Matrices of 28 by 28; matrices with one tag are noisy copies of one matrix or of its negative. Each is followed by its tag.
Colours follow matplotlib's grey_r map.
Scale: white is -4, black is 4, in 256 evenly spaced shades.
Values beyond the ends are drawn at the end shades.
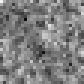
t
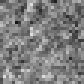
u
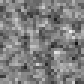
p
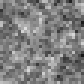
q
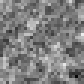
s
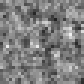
p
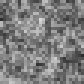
q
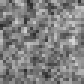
u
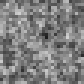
t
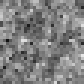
q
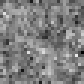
t
